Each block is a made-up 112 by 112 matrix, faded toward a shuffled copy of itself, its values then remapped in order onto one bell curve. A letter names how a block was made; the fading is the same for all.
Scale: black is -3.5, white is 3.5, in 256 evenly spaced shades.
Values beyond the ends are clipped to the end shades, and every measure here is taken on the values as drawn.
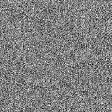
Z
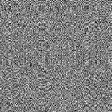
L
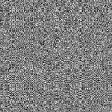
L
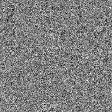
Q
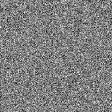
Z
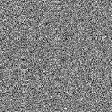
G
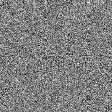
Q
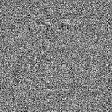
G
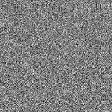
G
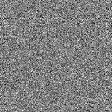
G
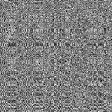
L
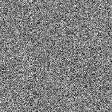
Q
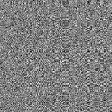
L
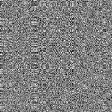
L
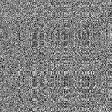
L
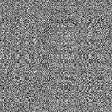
L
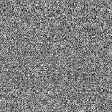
Z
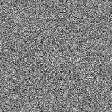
Z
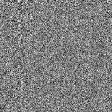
Z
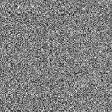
G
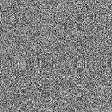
G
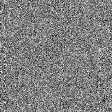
Q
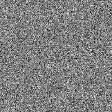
Q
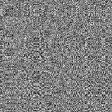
L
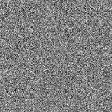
Z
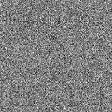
Z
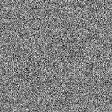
Z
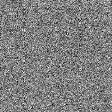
Q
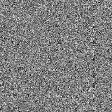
Q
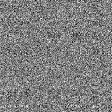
Z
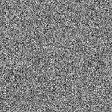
Z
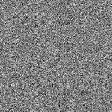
Z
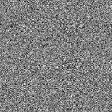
G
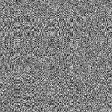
L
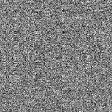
G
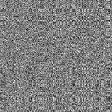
L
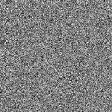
Z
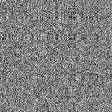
G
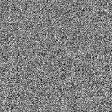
Z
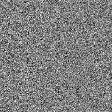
Q
